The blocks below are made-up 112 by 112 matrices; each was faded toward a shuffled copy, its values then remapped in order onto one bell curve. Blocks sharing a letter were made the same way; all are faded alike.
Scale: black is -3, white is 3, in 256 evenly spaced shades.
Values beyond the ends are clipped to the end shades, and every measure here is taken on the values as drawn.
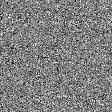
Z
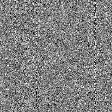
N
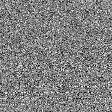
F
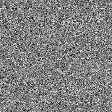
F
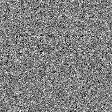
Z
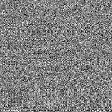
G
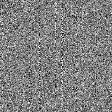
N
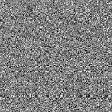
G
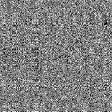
G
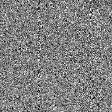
N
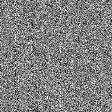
N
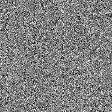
N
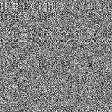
G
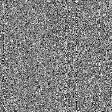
N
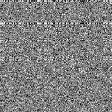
G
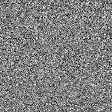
F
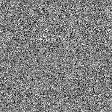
F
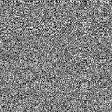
G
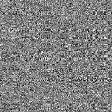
G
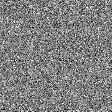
F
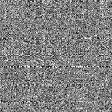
G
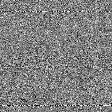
F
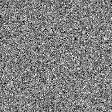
Z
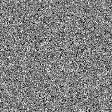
Z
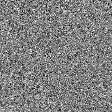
Z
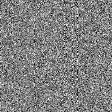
N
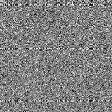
G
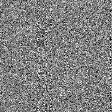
N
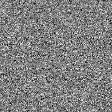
F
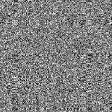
G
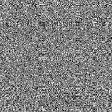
G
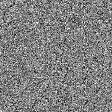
Z
